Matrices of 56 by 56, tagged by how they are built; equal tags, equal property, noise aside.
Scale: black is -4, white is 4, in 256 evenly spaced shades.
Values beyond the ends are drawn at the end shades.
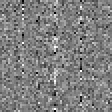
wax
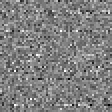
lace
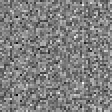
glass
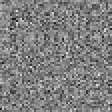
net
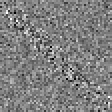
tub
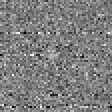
lace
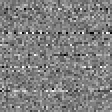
lace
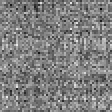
net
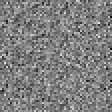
glass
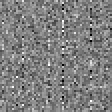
wax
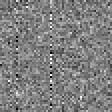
wax
